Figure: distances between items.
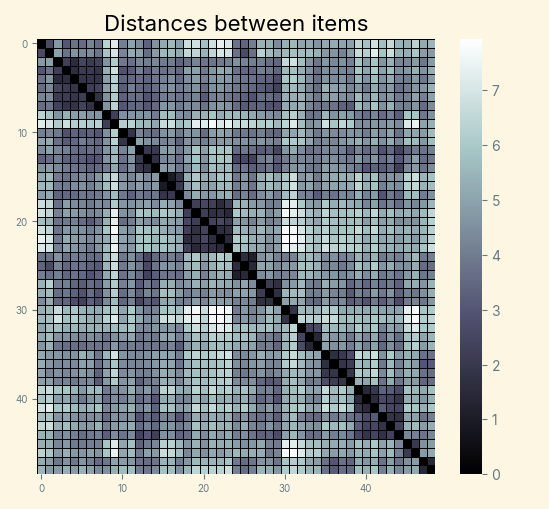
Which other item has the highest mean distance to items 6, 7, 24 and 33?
9
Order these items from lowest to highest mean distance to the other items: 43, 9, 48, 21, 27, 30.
27, 43, 48, 21, 30, 9
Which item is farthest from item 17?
31
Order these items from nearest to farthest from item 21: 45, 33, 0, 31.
45, 33, 0, 31
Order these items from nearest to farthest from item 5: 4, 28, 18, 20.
4, 28, 20, 18
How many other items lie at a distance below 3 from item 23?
5
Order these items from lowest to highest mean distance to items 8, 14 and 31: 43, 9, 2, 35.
43, 9, 2, 35
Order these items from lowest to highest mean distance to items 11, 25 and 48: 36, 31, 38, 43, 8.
36, 38, 8, 43, 31
